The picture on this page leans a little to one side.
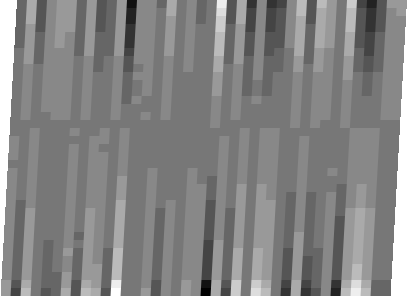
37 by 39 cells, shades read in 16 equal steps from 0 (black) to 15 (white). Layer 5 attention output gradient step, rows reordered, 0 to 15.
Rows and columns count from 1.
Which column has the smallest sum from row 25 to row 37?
21
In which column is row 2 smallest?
12
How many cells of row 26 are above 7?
19
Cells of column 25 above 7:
11
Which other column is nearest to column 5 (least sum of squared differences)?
32
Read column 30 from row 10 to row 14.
7 7 7 7 7
